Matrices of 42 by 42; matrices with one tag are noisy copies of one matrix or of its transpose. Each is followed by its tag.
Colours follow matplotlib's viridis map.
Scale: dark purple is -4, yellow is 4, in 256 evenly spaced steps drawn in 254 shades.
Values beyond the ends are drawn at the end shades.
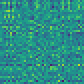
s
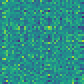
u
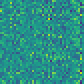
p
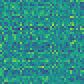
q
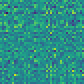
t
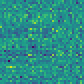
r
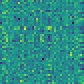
u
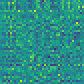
s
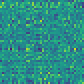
u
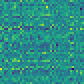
q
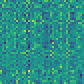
q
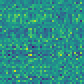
r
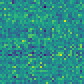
r
